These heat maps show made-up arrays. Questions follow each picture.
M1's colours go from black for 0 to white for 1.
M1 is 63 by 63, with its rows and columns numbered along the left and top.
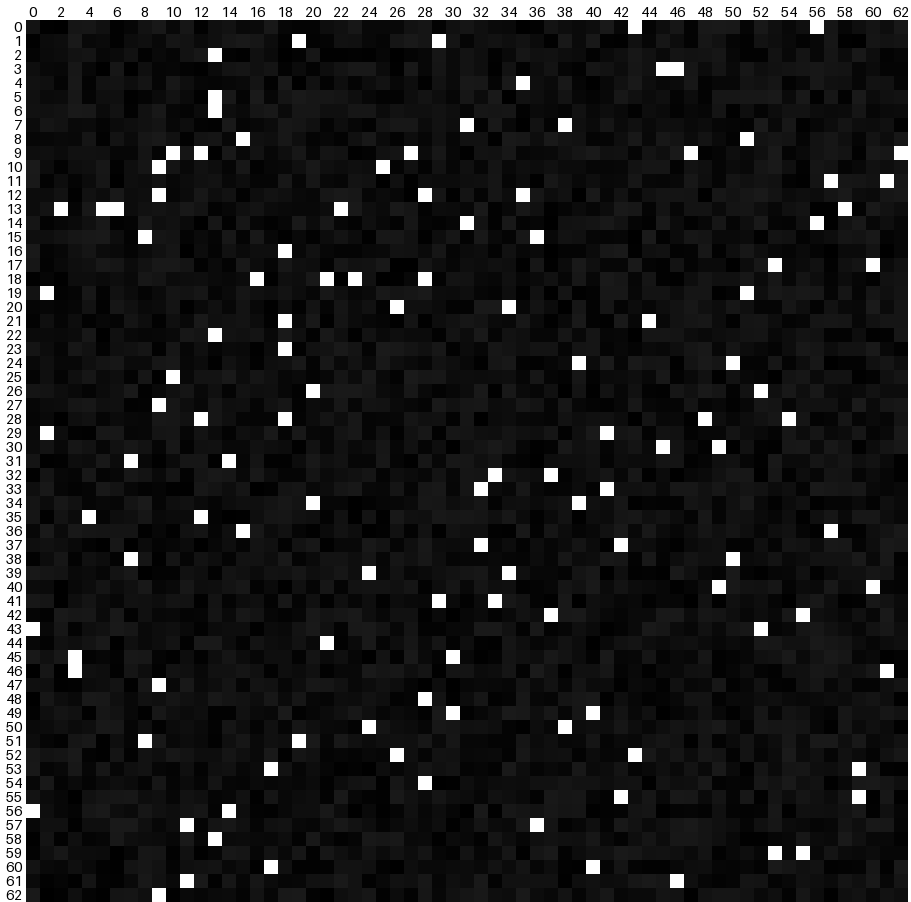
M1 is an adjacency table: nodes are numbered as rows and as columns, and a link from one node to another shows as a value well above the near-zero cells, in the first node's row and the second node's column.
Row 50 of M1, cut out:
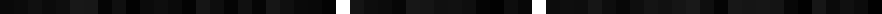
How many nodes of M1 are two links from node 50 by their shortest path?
2
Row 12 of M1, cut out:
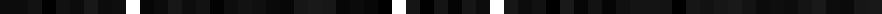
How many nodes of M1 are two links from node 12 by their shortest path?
8
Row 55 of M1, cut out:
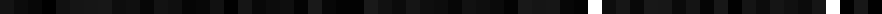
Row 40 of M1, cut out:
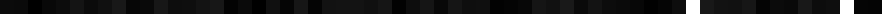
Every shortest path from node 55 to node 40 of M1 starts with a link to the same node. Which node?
node 59
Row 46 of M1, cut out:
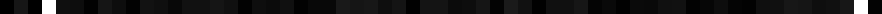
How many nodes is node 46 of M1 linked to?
2
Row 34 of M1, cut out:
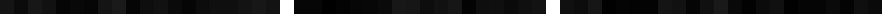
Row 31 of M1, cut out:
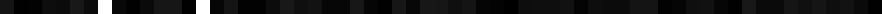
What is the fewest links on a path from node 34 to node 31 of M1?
6
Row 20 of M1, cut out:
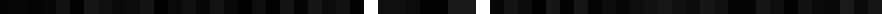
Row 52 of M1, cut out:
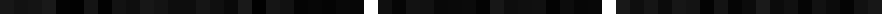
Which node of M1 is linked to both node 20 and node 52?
node 26
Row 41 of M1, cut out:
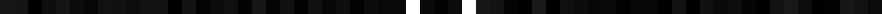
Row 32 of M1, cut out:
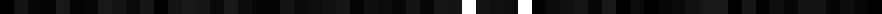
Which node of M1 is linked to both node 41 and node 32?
node 33
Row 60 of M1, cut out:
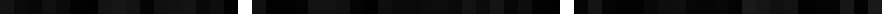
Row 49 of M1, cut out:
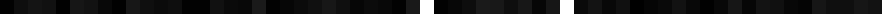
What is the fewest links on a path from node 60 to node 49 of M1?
2
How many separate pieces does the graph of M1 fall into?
4
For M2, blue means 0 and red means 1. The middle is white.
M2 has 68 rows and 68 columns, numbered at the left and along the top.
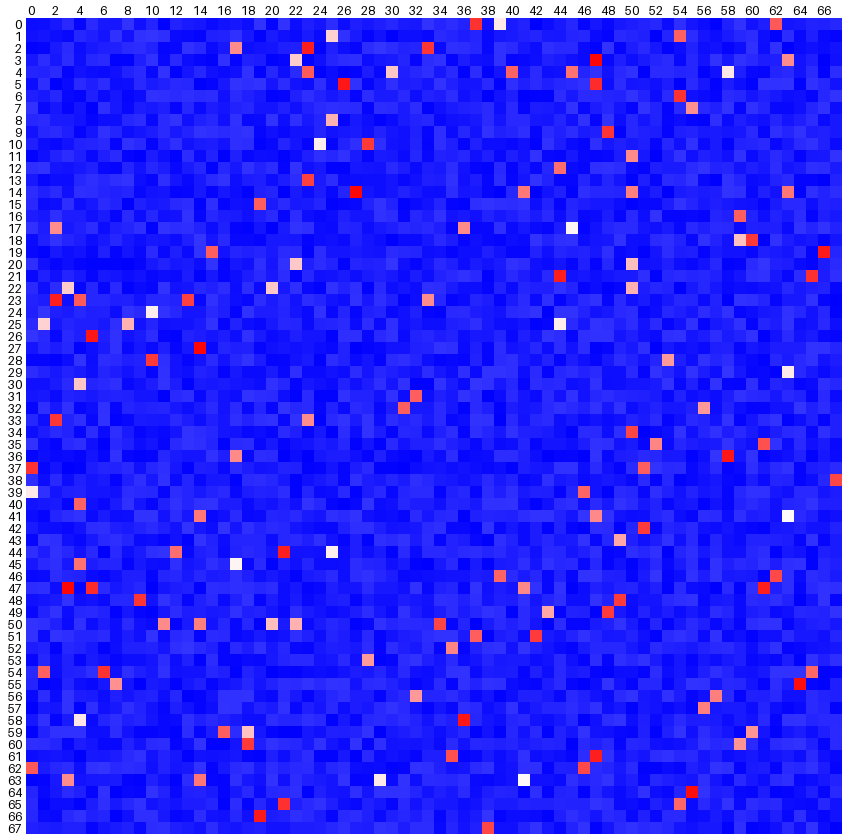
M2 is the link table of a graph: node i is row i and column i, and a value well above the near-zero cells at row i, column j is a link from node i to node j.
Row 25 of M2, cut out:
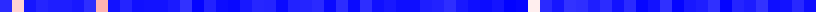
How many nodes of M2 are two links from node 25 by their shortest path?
3
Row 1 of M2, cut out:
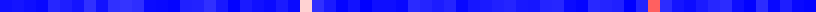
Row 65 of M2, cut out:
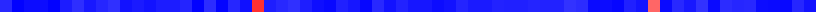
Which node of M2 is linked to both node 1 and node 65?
node 54
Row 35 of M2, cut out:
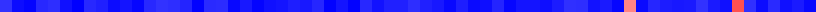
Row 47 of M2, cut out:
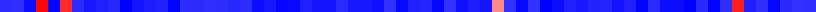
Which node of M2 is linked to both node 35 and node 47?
node 61
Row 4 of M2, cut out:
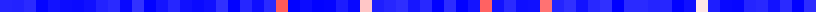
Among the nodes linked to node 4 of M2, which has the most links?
node 23
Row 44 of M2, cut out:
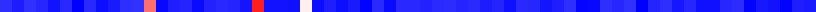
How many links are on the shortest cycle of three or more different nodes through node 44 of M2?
6
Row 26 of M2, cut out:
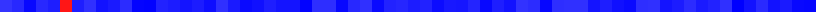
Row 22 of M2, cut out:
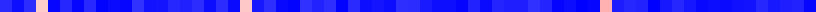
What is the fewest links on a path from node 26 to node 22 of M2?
4
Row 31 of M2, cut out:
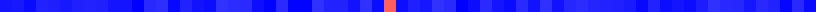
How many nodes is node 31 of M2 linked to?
1
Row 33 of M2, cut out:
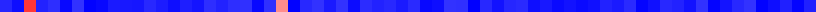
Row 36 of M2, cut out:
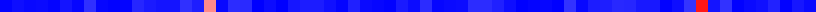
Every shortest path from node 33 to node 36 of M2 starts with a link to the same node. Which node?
node 2
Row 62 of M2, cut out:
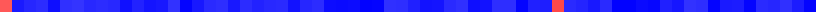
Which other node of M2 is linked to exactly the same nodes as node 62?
node 39
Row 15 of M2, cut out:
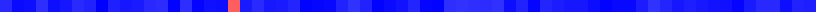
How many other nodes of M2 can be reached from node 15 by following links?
2
